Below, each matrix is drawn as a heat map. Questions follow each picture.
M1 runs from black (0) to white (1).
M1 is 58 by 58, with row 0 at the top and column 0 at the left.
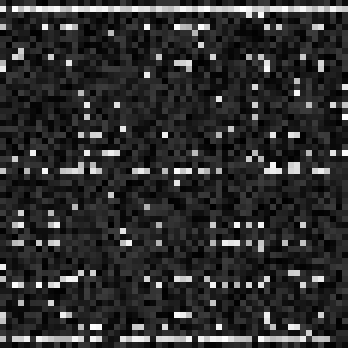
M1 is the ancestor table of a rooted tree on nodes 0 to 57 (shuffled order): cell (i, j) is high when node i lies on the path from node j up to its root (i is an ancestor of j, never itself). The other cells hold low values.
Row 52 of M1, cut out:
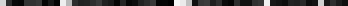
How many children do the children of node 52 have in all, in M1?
2
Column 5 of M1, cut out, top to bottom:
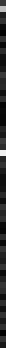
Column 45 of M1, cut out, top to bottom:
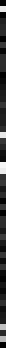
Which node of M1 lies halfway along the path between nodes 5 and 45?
28
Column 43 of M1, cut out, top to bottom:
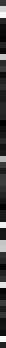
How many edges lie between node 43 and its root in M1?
9
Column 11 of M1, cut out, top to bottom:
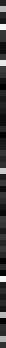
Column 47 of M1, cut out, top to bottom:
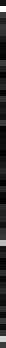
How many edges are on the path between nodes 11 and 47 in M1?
8
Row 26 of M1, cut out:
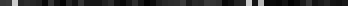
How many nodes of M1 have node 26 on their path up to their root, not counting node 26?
3
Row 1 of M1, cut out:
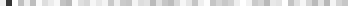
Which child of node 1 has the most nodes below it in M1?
56
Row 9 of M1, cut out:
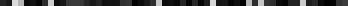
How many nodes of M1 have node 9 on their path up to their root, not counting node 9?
8
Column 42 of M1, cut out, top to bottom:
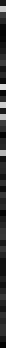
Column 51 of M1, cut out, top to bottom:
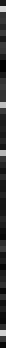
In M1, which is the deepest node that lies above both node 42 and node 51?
17
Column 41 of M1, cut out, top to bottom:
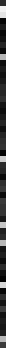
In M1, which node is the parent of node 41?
2
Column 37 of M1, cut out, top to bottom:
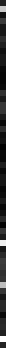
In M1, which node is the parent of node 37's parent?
40
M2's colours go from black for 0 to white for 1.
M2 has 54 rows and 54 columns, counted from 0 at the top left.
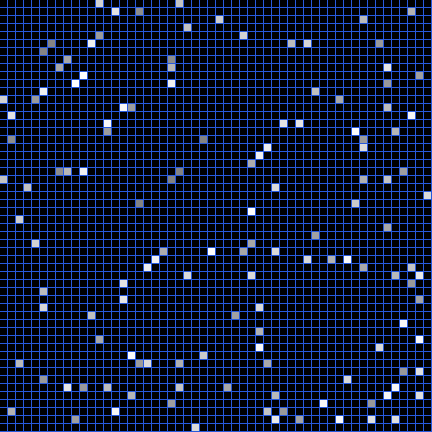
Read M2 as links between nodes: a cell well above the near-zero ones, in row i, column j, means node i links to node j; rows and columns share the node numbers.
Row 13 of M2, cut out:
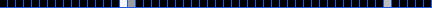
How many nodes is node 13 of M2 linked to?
3
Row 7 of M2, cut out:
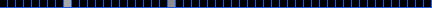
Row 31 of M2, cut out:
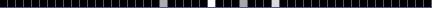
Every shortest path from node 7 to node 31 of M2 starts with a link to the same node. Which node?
node 8
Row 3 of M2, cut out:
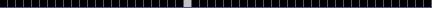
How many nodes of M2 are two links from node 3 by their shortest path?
1
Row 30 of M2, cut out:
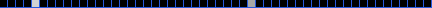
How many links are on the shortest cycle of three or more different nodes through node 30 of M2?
7
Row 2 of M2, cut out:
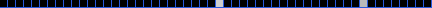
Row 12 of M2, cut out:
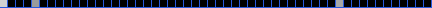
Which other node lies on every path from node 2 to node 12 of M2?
node 45
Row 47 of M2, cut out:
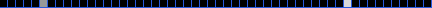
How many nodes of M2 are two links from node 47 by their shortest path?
5
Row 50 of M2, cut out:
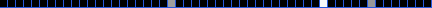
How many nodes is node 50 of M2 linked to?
3
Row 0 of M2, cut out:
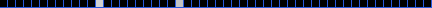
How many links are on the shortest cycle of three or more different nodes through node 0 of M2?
7
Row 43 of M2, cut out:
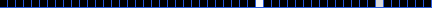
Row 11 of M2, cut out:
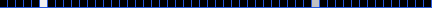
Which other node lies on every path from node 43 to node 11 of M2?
node 5
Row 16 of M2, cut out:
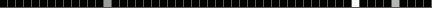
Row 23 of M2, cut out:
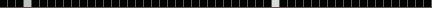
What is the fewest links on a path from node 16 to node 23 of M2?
3
